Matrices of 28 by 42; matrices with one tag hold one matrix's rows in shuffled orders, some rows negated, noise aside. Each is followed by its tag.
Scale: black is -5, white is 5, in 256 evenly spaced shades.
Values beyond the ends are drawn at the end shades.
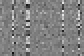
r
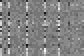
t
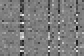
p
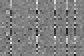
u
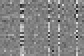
p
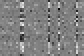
p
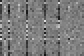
t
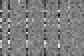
t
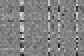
p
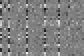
t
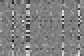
r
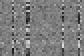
r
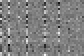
t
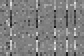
u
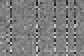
u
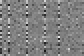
t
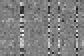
p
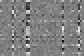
r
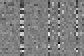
p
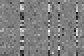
p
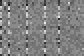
t
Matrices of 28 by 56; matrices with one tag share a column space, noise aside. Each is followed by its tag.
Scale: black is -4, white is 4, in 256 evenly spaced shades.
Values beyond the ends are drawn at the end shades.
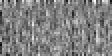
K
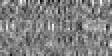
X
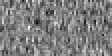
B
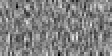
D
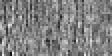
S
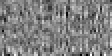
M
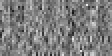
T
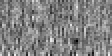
S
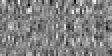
X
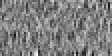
D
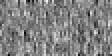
K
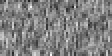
D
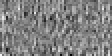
M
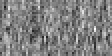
T
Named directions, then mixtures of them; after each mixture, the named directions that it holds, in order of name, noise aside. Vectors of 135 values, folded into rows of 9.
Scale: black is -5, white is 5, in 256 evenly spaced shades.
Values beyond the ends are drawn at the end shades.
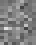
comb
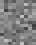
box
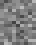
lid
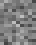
lid.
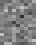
box, lid.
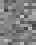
box.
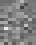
comb.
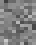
box, lid.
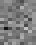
comb.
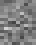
comb, lid.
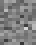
box, comb.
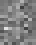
comb.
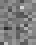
comb, lid.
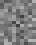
lid.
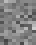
box, lid.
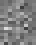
comb.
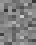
box, lid.
